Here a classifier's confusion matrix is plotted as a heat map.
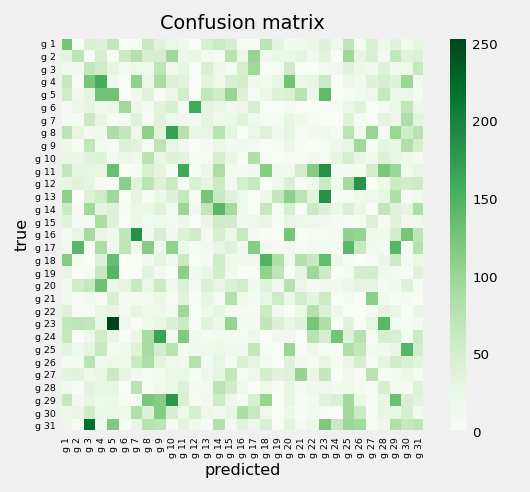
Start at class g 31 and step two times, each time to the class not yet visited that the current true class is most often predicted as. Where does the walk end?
g 17
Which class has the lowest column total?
g 24
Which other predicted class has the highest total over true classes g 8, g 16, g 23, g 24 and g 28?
g 5
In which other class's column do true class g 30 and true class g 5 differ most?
g 23
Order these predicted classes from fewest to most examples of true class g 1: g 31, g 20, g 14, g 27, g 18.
g 20, g 31, g 27, g 14, g 18
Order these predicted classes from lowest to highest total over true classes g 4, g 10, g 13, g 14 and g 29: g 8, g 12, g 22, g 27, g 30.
g 12, g 27, g 22, g 30, g 8
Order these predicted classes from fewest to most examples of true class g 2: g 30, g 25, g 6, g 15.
g 30, g 6, g 15, g 25
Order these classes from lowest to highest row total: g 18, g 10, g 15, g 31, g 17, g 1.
g 15, g 10, g 1, g 18, g 17, g 31
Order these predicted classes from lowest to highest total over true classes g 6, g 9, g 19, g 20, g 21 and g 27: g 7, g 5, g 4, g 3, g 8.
g 8, g 7, g 3, g 4, g 5
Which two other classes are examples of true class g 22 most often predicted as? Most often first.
g 11, g 18
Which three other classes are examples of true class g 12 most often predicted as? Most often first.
g 26, g 6, g 25
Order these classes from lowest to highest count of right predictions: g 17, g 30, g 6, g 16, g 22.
g 30, g 16, g 22, g 6, g 17
